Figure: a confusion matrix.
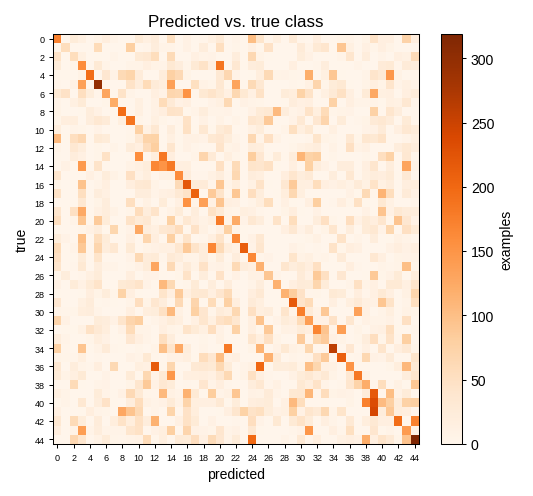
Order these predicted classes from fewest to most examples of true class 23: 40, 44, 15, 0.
40, 44, 15, 0
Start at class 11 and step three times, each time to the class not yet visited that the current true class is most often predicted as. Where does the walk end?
10
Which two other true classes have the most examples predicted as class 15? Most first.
34, 28
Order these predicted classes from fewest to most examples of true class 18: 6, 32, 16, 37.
6, 37, 32, 16
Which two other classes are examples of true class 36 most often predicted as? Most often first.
12, 25
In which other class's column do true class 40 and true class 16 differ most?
39
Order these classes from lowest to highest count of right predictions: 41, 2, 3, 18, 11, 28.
2, 11, 41, 28, 18, 3
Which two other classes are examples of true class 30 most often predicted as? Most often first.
37, 14
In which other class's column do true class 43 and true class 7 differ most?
31
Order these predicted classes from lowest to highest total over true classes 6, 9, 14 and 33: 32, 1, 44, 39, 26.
44, 1, 32, 26, 39
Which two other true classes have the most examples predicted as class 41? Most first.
4, 39
